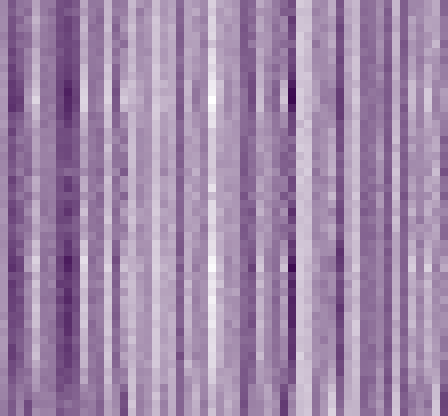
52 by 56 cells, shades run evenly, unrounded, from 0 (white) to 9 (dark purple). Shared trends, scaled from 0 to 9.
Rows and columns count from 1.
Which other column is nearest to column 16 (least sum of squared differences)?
36
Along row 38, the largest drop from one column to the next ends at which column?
38
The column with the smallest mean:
27
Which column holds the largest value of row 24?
9
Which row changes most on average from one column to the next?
34
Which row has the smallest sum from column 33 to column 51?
52
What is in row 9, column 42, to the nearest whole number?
4
